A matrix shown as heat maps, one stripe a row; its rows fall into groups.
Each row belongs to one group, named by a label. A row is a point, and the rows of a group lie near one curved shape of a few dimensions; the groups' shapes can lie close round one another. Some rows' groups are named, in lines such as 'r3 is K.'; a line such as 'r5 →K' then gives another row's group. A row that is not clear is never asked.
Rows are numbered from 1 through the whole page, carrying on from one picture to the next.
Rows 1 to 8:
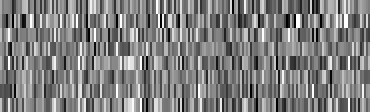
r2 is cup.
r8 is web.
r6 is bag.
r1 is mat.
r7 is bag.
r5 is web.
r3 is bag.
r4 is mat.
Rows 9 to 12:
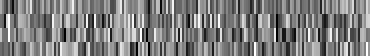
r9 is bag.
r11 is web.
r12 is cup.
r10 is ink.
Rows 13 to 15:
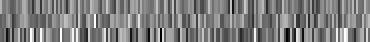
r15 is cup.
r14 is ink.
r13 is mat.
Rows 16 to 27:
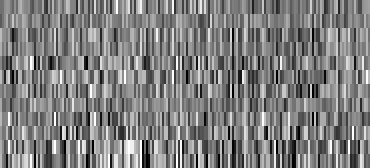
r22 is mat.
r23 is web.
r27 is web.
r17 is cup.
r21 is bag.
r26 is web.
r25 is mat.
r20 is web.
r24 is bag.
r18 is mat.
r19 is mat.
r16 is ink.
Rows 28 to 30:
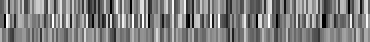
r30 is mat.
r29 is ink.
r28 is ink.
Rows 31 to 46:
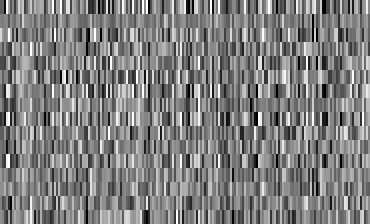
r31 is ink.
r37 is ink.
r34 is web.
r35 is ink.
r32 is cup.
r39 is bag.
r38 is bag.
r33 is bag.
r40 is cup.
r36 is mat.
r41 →bag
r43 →mat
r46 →web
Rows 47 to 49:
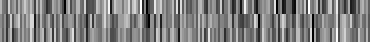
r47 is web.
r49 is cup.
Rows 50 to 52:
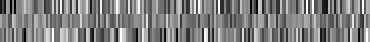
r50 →bag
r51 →mat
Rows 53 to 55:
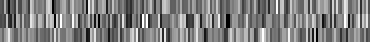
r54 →ink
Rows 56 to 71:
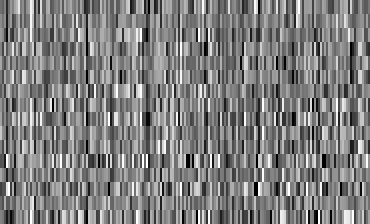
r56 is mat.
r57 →cup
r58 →web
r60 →web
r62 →ink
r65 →bag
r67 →ink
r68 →bag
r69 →bag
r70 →cup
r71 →web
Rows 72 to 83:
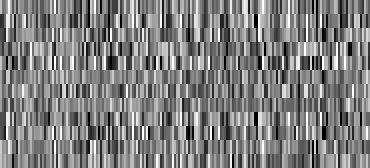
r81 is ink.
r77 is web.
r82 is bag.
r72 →bag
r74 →ink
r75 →web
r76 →cup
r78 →mat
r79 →web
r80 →bag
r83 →mat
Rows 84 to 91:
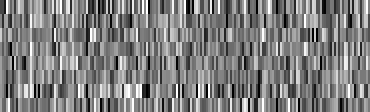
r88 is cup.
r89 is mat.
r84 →ink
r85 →web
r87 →web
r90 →web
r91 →bag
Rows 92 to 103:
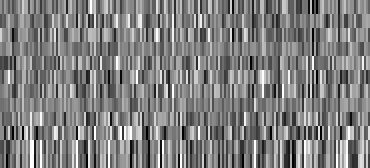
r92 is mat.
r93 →ink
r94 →mat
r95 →cup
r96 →bag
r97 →bag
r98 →cup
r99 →cup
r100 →web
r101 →web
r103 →cup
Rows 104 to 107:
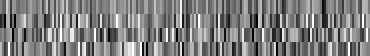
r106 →cup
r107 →web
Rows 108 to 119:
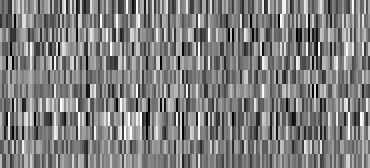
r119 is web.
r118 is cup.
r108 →mat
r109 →bag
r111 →web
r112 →cup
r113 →web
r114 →bag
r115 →cup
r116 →web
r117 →web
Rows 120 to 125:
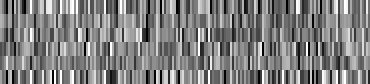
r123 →ink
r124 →cup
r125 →cup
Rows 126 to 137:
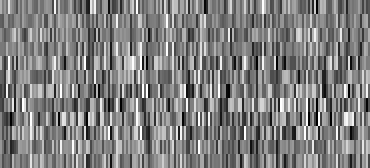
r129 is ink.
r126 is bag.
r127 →ink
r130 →web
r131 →ink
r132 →ink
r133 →bag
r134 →web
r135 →web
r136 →bag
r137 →web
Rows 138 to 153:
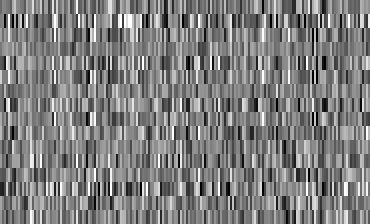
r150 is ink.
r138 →cup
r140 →bag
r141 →cup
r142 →ink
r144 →ink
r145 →bag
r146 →bag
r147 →bag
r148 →web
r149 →cup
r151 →ink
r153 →cup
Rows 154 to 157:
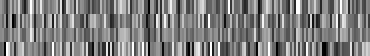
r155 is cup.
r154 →mat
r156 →mat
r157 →ink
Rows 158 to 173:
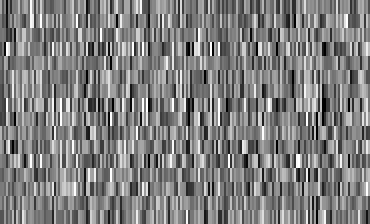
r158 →web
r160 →bag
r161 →ink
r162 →ink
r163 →cup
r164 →cup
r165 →ink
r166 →ink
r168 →bag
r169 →mat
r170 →ink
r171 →cup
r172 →cup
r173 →bag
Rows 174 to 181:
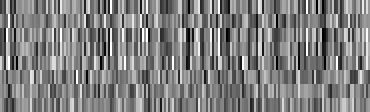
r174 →ink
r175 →web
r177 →ink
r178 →bag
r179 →cup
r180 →mat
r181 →bag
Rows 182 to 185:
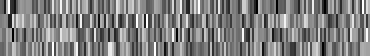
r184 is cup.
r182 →bag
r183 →mat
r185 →cup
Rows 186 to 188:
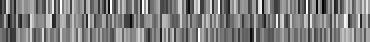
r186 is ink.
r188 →bag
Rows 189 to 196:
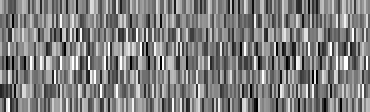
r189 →mat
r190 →cup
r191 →mat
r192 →web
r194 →bag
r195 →bag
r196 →bag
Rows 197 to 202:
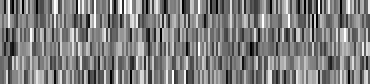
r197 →web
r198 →bag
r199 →cup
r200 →bag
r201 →mat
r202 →ink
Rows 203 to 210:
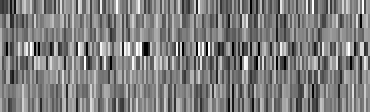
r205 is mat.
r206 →web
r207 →web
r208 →web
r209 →mat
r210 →mat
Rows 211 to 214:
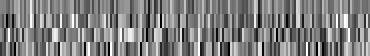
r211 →mat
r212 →cup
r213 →web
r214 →ink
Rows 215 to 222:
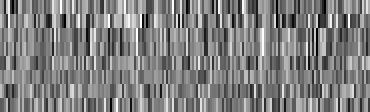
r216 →web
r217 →bag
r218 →bag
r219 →ink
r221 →bag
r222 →ink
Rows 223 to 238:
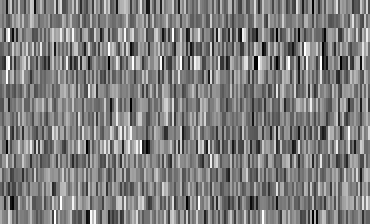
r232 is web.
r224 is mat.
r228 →cup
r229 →ink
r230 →ink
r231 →ink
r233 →web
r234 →cup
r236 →ink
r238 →bag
